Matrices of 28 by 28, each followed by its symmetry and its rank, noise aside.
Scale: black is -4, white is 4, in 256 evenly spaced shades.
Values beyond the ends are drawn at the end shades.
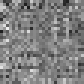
antisymmetric, rank six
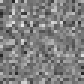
no symmetry, rank six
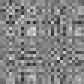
symmetric, rank three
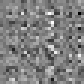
no symmetry, rank four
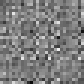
symmetric, rank four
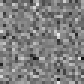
antisymmetric, rank six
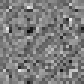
symmetric, rank six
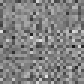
no symmetry, rank six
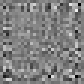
no symmetry, rank four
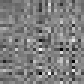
no symmetry, rank four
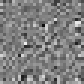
antisymmetric, rank six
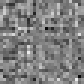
antisymmetric, rank six
